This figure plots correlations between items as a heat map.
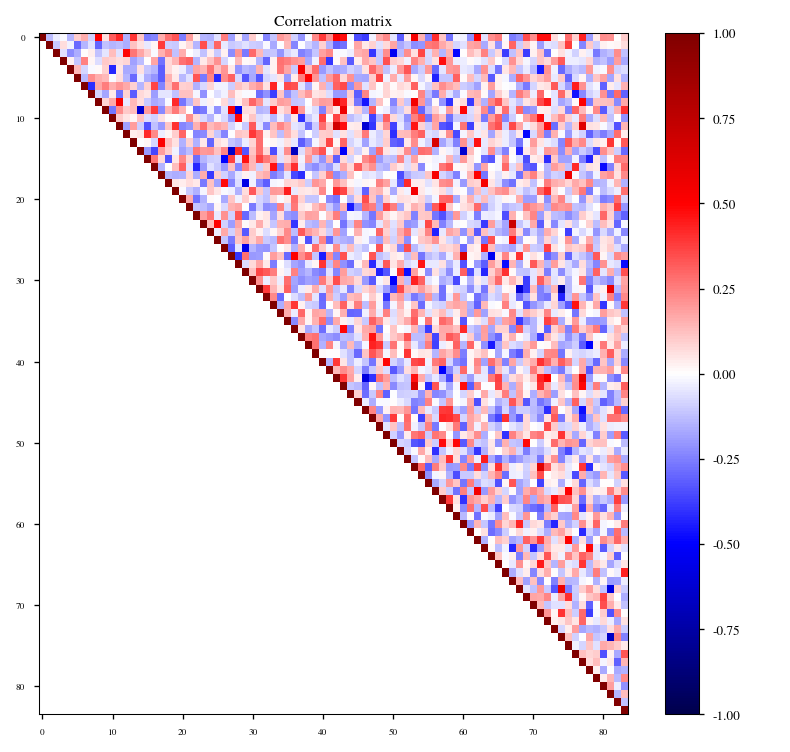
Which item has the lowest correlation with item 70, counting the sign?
63
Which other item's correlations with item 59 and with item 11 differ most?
50
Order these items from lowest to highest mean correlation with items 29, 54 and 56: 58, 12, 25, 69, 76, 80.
58, 76, 69, 80, 12, 25
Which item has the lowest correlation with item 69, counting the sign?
12
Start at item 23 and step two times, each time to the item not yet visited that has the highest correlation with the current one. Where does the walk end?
25
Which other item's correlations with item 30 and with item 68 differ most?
31
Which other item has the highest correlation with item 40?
49
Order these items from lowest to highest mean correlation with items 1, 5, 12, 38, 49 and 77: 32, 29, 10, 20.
29, 32, 20, 10
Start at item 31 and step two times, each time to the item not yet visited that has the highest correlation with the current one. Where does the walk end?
13
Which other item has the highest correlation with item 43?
53
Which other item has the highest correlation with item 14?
28
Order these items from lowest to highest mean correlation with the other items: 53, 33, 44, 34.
44, 33, 34, 53
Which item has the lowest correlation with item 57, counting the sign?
41
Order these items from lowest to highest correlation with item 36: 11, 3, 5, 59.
11, 5, 59, 3
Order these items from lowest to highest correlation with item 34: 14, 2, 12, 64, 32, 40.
32, 2, 12, 14, 64, 40
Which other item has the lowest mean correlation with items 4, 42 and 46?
17
